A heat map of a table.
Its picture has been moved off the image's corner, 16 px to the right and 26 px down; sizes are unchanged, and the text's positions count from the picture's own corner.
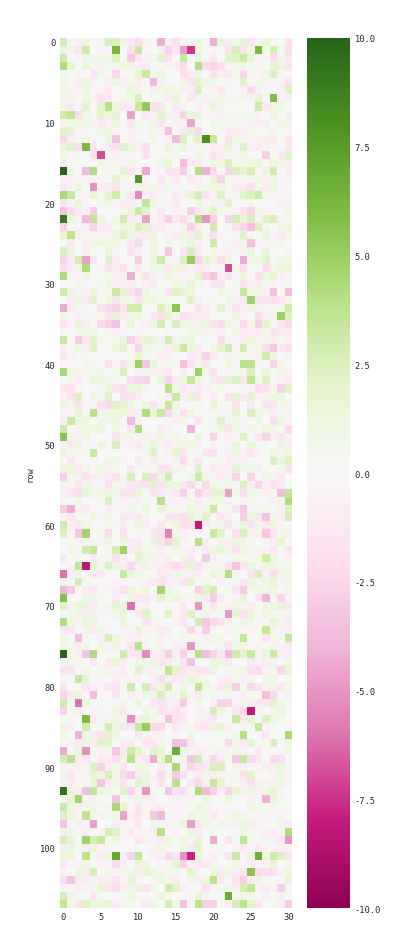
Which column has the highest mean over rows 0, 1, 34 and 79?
7
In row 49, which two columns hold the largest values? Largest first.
0, 24
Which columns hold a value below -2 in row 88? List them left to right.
0, 3, 7
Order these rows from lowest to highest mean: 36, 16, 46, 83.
83, 36, 16, 46
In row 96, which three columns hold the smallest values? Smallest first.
8, 13, 12
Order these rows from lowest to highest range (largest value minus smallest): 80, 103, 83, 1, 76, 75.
80, 103, 75, 83, 1, 76
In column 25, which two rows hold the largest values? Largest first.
103, 32
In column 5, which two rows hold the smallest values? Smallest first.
14, 92
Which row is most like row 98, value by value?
57
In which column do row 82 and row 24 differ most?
2
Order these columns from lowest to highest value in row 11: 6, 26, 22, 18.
18, 22, 26, 6
